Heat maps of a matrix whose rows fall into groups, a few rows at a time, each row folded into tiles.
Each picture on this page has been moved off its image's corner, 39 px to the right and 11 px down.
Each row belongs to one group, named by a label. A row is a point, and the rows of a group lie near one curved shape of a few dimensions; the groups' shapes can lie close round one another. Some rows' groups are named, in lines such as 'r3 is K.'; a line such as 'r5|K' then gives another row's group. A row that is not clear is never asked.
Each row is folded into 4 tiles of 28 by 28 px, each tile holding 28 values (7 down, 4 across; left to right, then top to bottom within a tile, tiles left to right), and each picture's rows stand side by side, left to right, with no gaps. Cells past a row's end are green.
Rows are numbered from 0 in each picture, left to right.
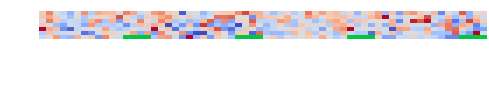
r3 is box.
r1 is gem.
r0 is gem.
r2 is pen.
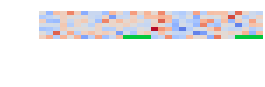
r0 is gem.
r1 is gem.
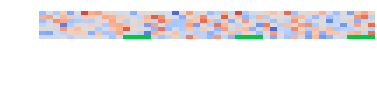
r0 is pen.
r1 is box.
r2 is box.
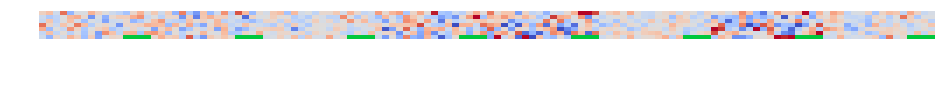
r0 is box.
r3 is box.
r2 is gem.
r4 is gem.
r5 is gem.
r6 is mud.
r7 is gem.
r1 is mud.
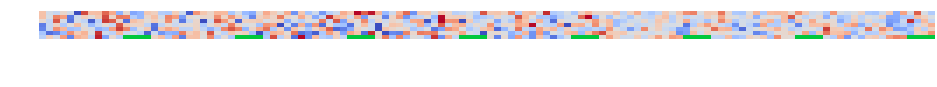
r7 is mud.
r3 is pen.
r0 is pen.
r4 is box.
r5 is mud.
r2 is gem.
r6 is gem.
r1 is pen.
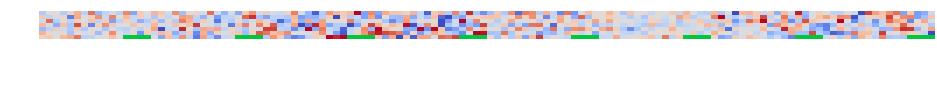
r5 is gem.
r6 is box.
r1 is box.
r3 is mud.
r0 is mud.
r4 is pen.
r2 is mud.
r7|pen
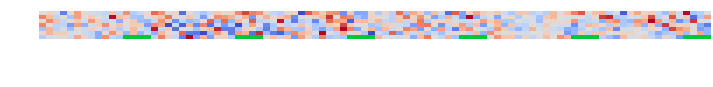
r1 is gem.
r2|pen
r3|pen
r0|box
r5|box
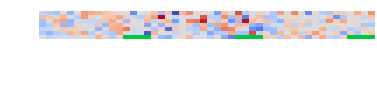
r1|box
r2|gem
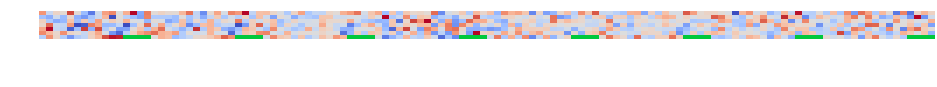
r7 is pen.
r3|box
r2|mud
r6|box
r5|mud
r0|mud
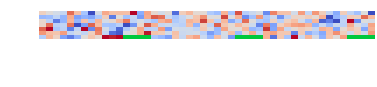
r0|mud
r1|box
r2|mud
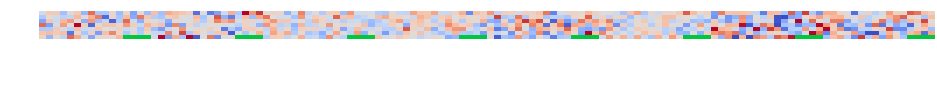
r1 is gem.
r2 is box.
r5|mud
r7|gem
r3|pen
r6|mud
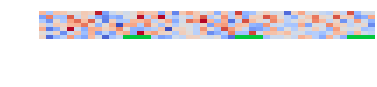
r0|box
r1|box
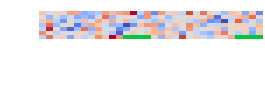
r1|mud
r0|mud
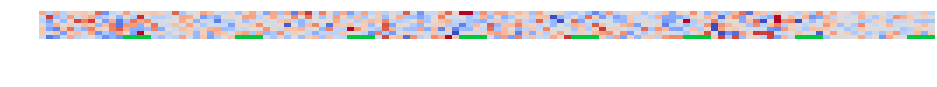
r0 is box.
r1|box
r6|pen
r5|mud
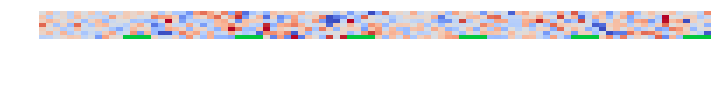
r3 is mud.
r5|pen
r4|box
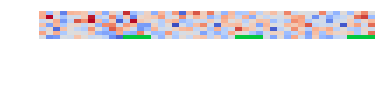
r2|box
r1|pen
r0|box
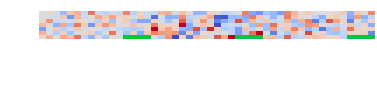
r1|mud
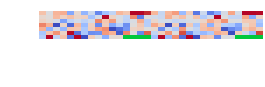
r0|gem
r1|gem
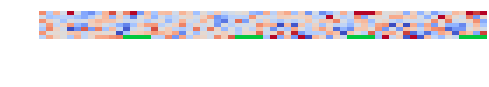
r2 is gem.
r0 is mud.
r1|mud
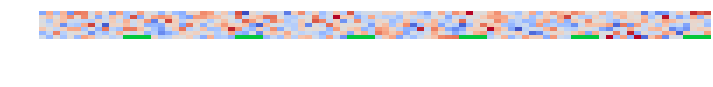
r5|gem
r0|pen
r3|mud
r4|gem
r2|box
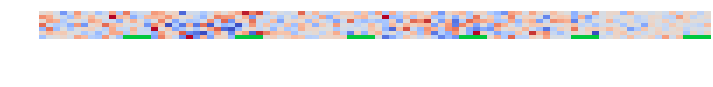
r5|gem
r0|box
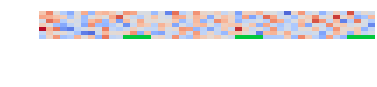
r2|box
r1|pen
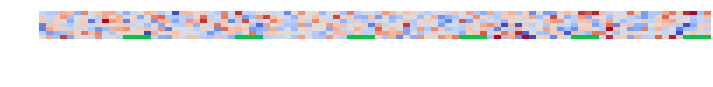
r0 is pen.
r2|box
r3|mud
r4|gem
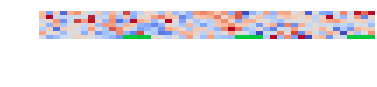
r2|gem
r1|pen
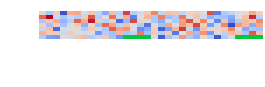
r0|box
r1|box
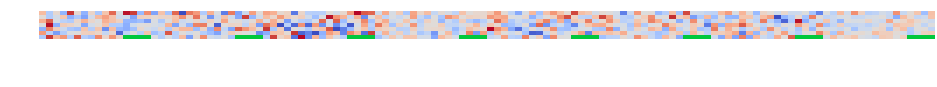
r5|box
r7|gem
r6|mud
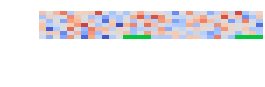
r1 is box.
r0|box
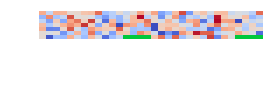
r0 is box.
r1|pen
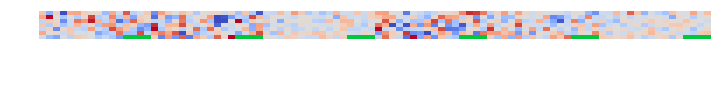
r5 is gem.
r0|box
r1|mud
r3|gem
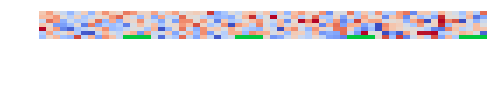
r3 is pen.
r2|box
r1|box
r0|gem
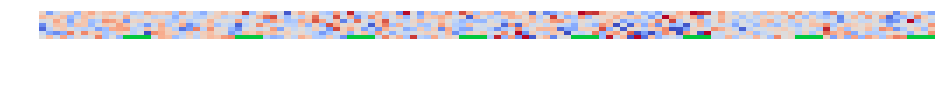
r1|mud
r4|gem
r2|box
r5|gem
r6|gem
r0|pen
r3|mud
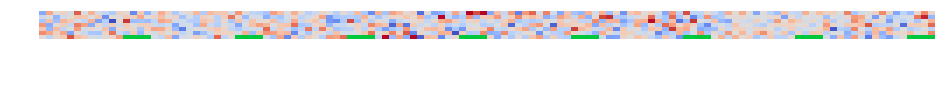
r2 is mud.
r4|pen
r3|gem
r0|mud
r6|gem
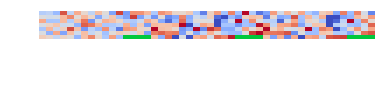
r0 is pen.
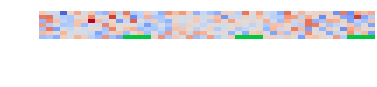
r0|box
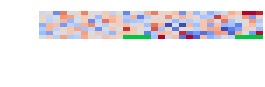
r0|pen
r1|gem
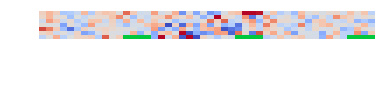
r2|box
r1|gem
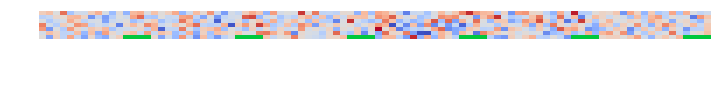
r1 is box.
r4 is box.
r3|gem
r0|box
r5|mud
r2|mud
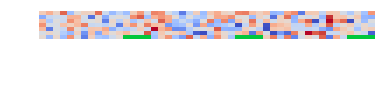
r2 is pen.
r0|box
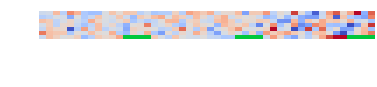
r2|mud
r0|mud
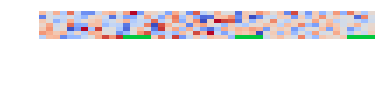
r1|pen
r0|mud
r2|mud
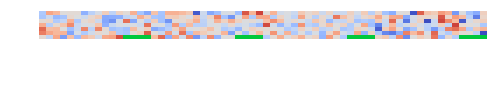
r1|gem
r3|pen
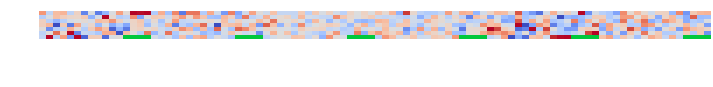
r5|pen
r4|mud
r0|gem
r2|box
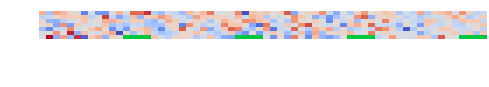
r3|gem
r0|gem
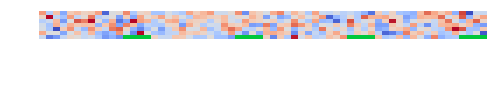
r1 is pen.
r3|pen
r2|mud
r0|box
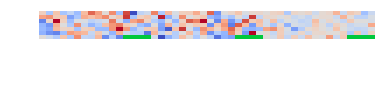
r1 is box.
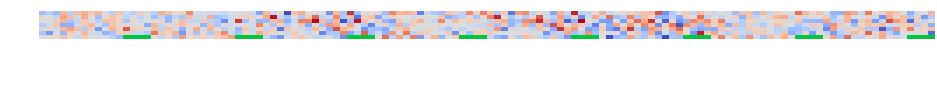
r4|box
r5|box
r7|pen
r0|pen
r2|box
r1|mud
